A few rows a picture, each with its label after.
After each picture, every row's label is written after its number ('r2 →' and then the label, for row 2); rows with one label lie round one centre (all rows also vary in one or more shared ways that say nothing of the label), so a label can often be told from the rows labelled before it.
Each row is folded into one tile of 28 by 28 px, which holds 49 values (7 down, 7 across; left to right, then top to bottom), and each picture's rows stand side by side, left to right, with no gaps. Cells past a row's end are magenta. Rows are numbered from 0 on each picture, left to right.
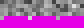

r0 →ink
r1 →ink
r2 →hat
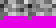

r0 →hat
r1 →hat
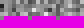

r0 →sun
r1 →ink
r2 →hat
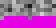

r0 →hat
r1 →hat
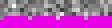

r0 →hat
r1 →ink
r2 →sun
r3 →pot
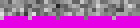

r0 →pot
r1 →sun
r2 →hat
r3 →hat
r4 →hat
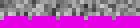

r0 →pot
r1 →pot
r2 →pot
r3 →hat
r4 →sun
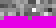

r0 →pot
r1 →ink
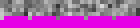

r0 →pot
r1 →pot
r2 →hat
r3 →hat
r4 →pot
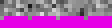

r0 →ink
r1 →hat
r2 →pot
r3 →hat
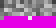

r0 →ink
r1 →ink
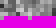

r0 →sun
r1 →pot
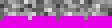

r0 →hat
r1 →sun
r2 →hat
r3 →pot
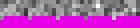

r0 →pot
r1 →pot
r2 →ink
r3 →hat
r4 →pot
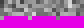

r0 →ink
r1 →sun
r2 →hat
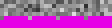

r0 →sun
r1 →hat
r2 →ink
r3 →sun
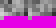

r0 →pot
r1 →pot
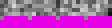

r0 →hat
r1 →sun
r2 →ink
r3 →pot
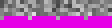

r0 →ink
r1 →sun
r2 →ink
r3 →sun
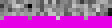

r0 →hat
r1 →sun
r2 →ink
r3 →pot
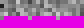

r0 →sun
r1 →ink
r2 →pot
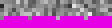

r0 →sun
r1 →pot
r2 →ink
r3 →sun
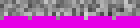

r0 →sun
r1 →pot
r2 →pot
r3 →pot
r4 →hat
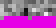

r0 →pot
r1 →ink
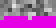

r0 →hat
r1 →sun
